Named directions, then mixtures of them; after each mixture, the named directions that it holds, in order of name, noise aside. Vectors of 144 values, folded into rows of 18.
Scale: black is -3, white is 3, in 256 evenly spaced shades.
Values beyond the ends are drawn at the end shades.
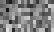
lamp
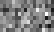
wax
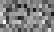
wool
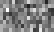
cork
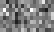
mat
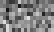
lamp, wool.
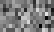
wax.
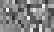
cork.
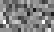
wool.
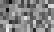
lamp.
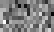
cork, wool.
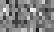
cork, mat.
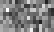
cork.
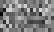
mat, wool.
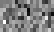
cork, wool.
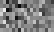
lamp, mat, wool.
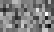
wax.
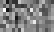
lamp, mat, wool.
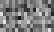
wax, wool.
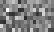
cork, lamp, wool.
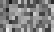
lamp.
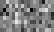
mat.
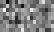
lamp, mat.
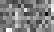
lamp, mat, wax.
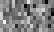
cork, wax, wool.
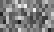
wool.
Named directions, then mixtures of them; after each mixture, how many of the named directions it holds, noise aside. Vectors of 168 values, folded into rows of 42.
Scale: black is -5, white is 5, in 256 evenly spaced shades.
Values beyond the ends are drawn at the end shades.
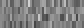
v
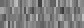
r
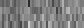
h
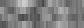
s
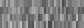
two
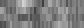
one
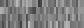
four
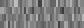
one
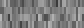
four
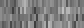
four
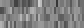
two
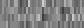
four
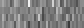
two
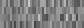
one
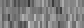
two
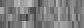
three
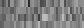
three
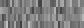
two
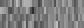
four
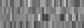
one
